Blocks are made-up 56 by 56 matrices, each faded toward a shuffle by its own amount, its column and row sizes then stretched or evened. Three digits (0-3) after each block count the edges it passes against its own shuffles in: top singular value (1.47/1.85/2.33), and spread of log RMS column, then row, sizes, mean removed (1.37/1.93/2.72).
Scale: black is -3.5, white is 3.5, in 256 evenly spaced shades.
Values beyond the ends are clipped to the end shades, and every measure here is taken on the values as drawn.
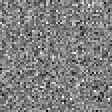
1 0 1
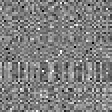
3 0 1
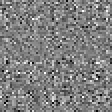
2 1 2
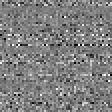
0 1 3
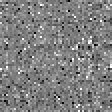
1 1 0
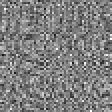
2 1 1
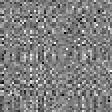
3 2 1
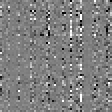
1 3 1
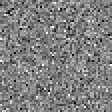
1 0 0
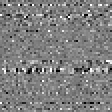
2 0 3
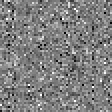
1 2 0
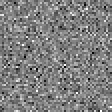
2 0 0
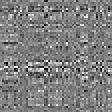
3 2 3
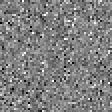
0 1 0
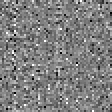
0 2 0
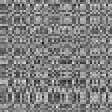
3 0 3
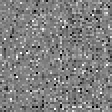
1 1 0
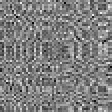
3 0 0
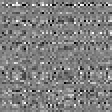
3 1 3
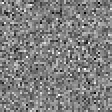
0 2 1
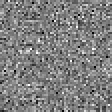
1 0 0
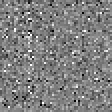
1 1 1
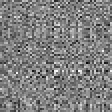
3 1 2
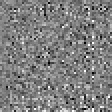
0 2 2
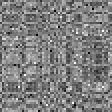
3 0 0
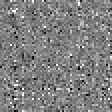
0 2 2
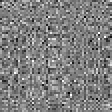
3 1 1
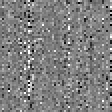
0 3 0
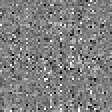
0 2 2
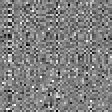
3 2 0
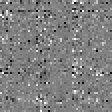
1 2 2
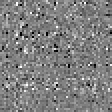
0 2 2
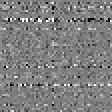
2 1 3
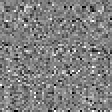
2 0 2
